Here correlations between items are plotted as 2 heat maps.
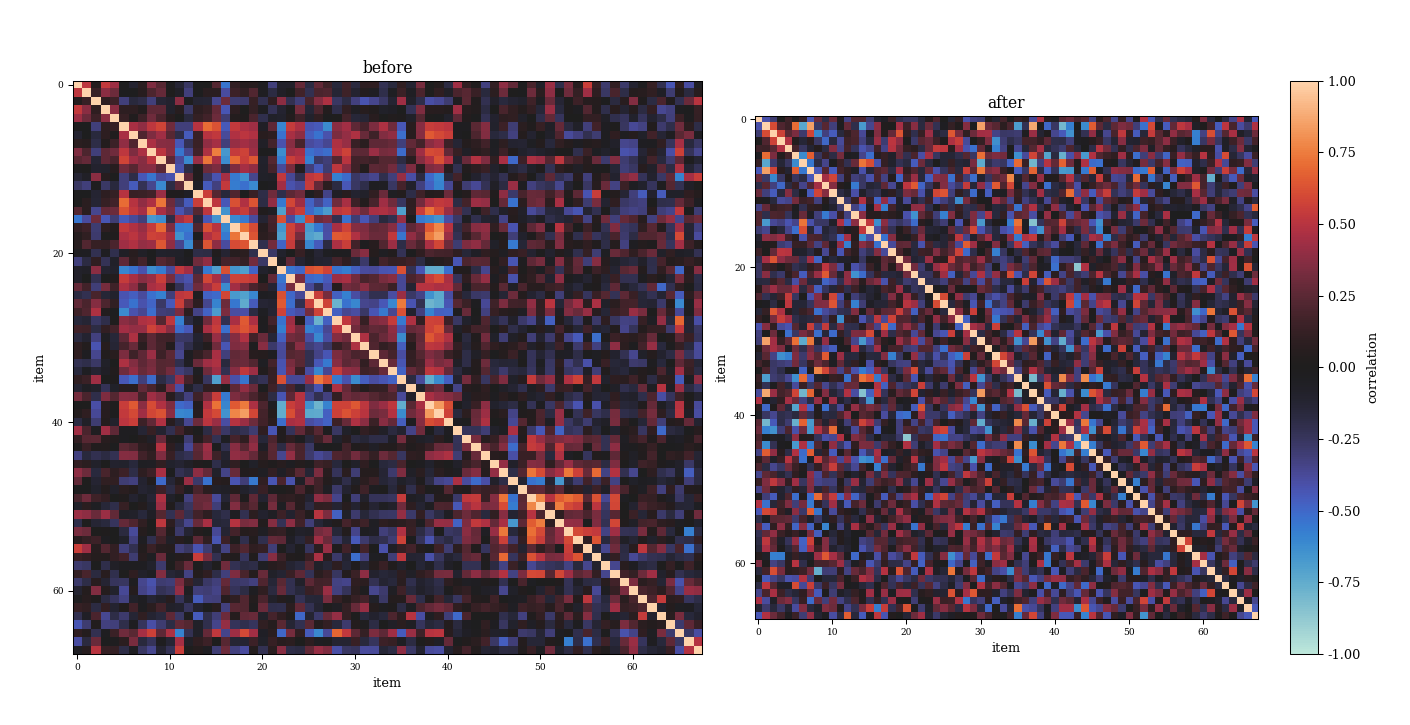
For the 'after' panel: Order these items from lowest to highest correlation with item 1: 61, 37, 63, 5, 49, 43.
43, 61, 49, 63, 5, 37
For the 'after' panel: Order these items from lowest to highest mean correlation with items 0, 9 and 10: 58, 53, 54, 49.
53, 49, 54, 58
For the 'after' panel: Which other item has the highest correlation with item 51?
8
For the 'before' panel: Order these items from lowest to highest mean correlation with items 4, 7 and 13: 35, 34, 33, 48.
35, 48, 34, 33
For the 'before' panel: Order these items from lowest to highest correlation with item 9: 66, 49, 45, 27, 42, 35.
27, 35, 66, 45, 42, 49
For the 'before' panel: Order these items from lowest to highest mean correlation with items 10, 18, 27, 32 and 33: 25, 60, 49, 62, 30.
25, 60, 49, 62, 30
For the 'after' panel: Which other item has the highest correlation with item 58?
57
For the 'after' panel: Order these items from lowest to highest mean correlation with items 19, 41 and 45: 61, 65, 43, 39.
43, 65, 39, 61
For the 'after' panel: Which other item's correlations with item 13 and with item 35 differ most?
66
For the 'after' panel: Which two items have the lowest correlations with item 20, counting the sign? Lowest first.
43, 40
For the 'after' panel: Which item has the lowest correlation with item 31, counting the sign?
42
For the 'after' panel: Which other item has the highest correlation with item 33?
32
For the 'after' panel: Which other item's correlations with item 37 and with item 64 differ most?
35
